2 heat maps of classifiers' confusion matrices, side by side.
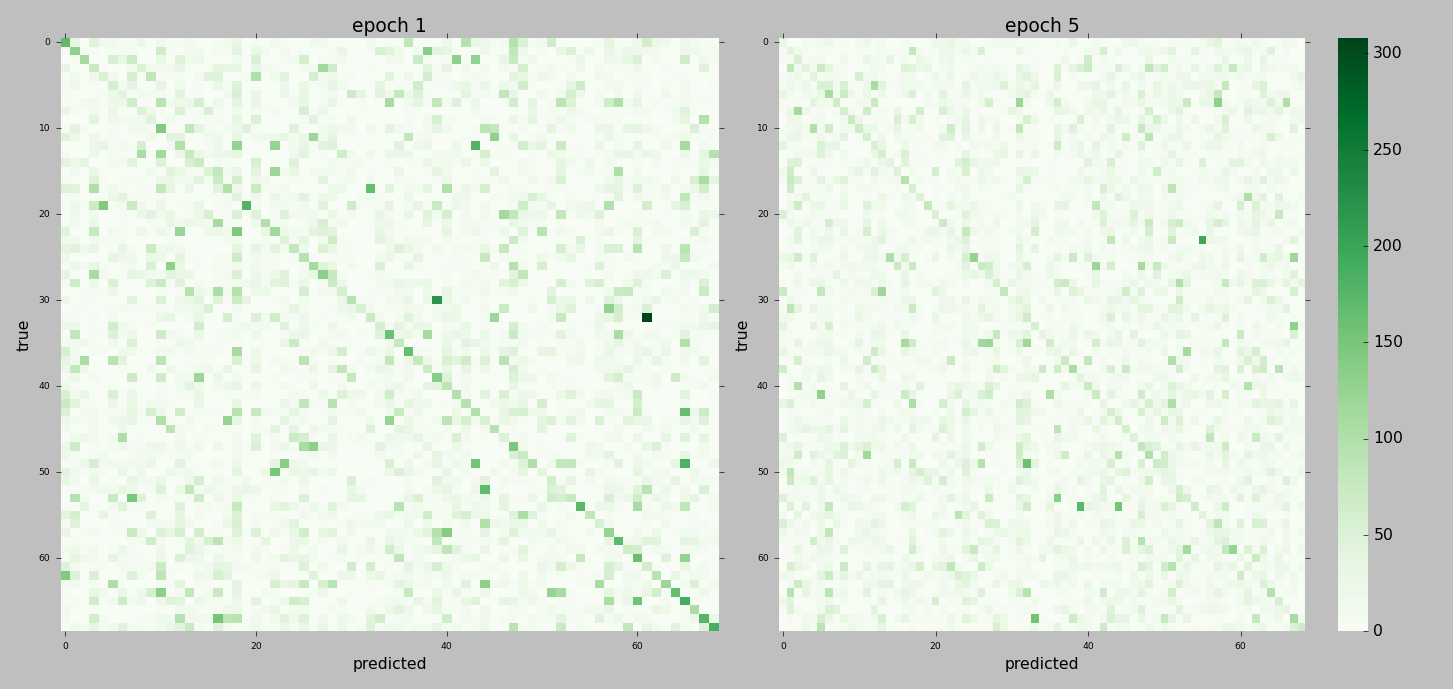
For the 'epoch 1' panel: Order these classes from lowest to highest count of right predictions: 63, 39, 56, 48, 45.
56, 48, 45, 63, 39
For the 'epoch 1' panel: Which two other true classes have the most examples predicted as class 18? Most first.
22, 12
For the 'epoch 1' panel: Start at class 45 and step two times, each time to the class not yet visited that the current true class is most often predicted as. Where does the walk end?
26
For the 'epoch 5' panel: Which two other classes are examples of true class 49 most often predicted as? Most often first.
32, 26
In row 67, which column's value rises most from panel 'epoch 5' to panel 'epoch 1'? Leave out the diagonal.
16
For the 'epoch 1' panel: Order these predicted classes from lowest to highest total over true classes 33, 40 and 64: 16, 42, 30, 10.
30, 42, 16, 10
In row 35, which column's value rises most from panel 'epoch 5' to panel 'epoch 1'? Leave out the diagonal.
65
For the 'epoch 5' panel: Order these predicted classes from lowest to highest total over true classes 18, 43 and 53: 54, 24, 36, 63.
54, 63, 24, 36
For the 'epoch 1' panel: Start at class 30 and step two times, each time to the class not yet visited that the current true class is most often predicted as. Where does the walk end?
14
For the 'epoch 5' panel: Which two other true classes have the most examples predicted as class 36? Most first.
53, 45
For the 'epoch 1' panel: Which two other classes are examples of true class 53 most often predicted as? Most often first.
7, 1
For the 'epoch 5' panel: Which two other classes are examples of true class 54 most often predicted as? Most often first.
39, 44
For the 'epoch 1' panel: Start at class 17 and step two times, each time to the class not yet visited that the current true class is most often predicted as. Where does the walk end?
61
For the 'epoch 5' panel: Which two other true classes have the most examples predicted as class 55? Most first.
23, 14
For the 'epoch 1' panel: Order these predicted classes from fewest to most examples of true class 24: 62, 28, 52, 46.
62, 28, 52, 46
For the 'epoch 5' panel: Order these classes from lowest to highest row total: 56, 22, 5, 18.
18, 22, 56, 5
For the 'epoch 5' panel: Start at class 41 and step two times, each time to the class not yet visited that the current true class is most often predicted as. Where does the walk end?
12
